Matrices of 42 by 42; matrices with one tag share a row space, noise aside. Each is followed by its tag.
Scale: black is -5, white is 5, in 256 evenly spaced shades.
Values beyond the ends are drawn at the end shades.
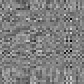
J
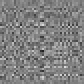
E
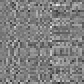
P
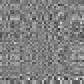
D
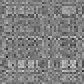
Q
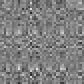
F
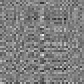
E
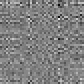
D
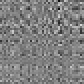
D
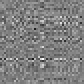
E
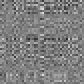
E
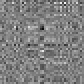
E
